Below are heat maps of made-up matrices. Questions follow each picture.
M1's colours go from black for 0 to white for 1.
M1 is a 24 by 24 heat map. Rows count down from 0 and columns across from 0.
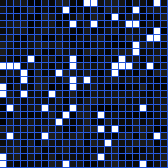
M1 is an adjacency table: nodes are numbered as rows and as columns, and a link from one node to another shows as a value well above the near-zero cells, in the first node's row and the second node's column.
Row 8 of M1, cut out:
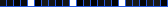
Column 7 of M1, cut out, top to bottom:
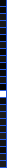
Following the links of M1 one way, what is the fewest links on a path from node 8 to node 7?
4
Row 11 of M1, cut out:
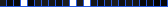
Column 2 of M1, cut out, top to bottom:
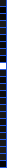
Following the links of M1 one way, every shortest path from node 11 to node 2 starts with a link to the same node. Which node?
node 10
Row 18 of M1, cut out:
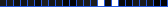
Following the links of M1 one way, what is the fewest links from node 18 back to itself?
3
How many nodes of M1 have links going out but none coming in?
3
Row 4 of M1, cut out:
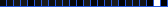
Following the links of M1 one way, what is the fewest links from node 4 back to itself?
6
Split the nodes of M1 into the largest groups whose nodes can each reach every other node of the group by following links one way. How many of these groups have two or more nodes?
2
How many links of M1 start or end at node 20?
3
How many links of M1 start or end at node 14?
3
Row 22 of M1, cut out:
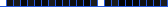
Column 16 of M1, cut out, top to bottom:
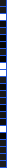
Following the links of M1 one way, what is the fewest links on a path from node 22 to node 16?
4
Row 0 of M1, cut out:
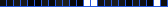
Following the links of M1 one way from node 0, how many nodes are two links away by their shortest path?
4
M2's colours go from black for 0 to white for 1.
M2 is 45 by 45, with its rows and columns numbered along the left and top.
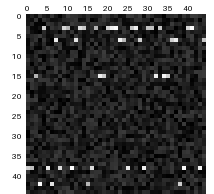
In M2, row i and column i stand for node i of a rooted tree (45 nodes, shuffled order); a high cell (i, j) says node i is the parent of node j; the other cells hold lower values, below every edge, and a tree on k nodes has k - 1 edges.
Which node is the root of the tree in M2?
42
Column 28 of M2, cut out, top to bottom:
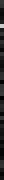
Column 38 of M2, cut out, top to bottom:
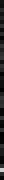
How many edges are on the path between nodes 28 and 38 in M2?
3
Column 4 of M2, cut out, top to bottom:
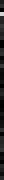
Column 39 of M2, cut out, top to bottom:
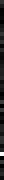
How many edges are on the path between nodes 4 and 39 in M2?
4
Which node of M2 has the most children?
3
